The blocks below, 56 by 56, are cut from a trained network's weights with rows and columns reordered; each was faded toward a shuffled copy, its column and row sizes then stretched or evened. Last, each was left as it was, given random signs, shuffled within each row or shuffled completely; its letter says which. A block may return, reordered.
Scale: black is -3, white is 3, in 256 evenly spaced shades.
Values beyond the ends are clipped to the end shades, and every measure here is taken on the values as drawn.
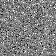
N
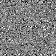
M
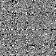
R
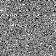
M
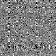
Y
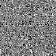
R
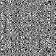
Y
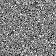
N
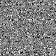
M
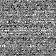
M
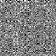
Y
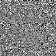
R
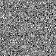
R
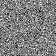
N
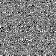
M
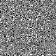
R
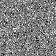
N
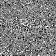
M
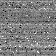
M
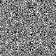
R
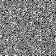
M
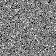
N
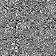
R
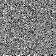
R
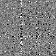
R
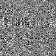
Y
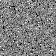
N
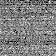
M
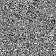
M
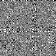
R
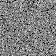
N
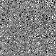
R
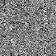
R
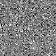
R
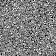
N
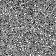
N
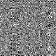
Y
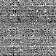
Y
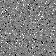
N
